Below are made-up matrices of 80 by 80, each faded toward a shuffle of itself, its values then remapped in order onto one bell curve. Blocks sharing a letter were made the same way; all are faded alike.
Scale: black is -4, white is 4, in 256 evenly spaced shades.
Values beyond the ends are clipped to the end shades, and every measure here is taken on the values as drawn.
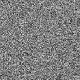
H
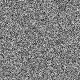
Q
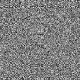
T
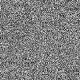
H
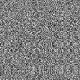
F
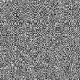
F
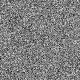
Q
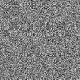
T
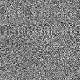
T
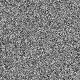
Q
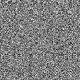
H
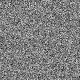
Q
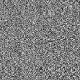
T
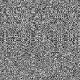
T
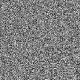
H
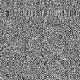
F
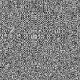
F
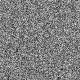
Q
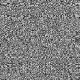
T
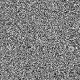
H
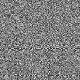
T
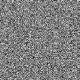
T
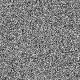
Q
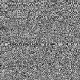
T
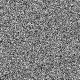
Q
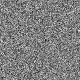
Q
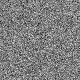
Q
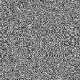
T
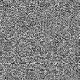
T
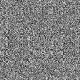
H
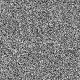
Q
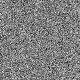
Q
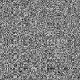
T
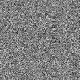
H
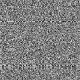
T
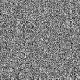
H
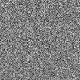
H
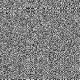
T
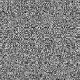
T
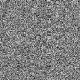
H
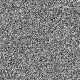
Q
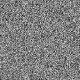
H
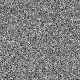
Q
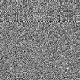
T
